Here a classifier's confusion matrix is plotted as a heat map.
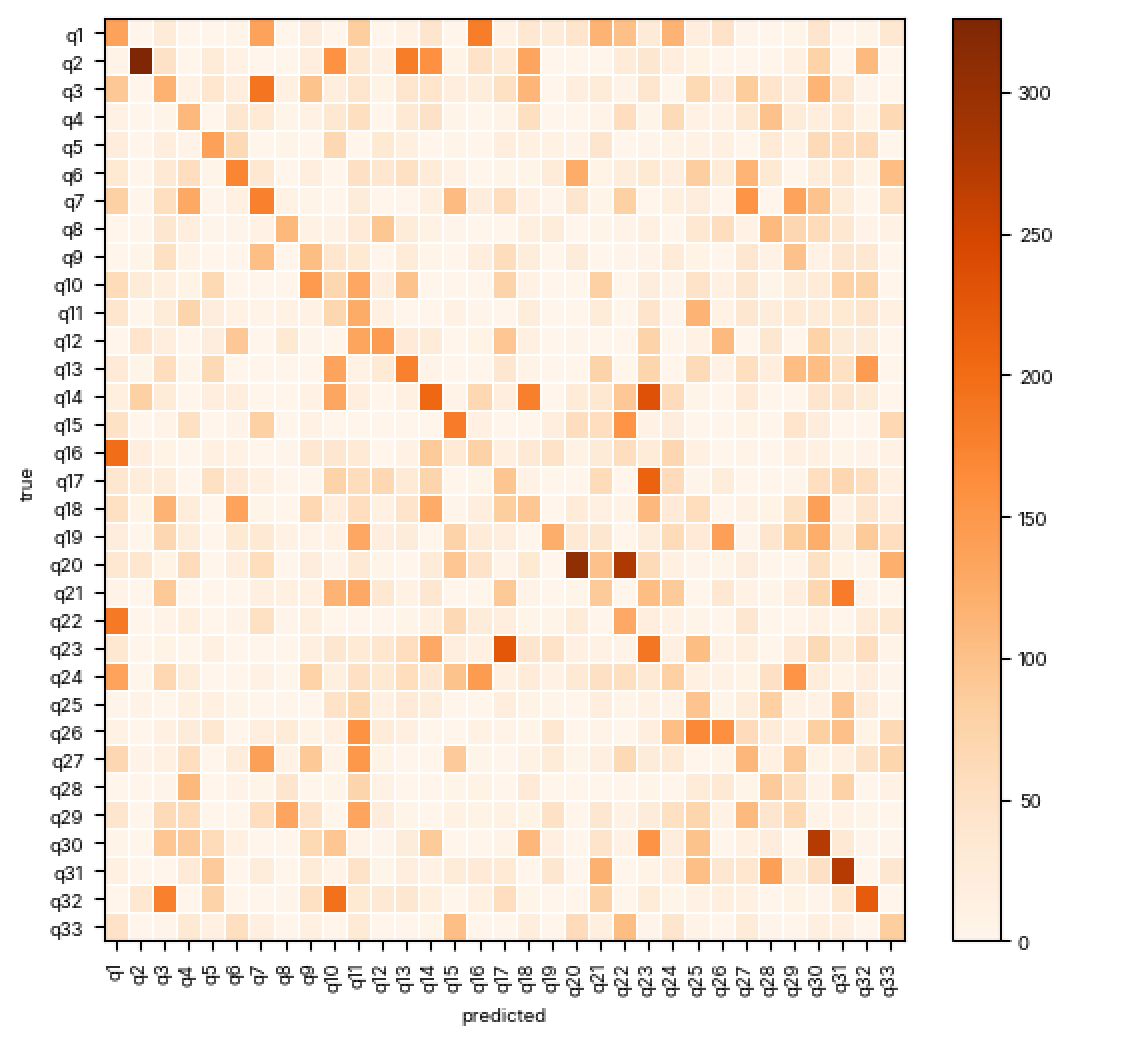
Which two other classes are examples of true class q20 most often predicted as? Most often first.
q22, q33
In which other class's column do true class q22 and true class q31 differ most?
q1
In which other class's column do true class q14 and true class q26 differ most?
q23
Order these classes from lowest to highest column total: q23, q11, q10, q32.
q32, q10, q23, q11
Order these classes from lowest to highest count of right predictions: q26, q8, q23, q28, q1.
q28, q8, q1, q26, q23
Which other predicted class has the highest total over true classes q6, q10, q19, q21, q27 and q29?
q11
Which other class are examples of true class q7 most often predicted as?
q27
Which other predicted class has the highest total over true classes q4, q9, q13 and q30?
q10
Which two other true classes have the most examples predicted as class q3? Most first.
q32, q18
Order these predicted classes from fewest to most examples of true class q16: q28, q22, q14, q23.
q28, q23, q22, q14
